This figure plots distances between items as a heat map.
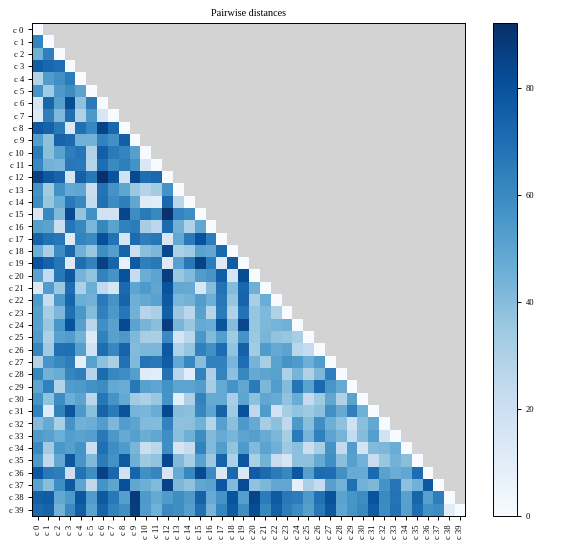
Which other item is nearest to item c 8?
c 19
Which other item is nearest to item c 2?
c 16
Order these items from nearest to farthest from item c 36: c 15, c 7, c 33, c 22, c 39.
c 33, c 39, c 22, c 7, c 15
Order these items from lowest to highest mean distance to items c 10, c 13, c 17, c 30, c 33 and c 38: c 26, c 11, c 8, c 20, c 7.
c 11, c 8, c 26, c 20, c 7
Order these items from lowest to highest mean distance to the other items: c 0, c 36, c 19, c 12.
c 0, c 36, c 19, c 12
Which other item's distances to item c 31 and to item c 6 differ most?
c 1
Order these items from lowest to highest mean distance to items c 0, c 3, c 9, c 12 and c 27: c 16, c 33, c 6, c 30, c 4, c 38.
c 4, c 30, c 33, c 6, c 16, c 38
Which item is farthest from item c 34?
c 6
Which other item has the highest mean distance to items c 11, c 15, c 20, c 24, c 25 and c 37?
c 12
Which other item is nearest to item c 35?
c 23
